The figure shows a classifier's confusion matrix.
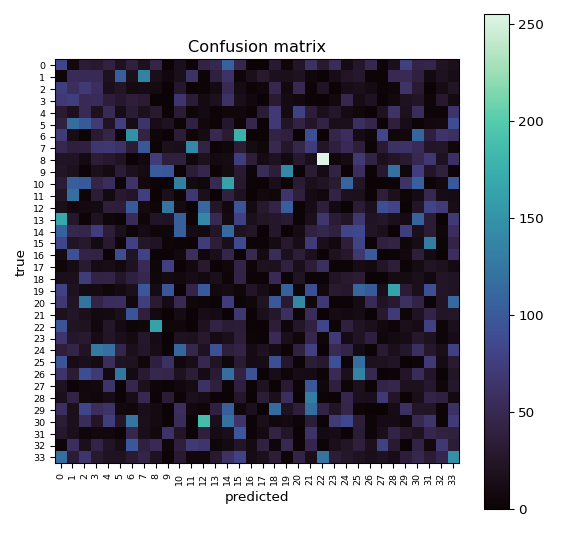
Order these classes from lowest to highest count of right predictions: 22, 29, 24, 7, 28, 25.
28, 24, 29, 22, 7, 25
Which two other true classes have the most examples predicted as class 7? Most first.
1, 19
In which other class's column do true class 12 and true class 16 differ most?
9
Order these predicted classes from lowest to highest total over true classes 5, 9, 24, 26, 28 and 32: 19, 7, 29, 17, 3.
29, 17, 7, 19, 3
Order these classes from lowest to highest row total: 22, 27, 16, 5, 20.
27, 22, 16, 5, 20
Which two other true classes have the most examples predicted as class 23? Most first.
25, 30
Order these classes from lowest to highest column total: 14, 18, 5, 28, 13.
13, 5, 28, 18, 14
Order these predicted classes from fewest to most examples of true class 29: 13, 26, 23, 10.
26, 23, 13, 10
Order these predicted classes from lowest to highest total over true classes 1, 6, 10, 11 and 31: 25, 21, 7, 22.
22, 25, 21, 7
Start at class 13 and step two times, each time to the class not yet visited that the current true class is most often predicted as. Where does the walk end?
14
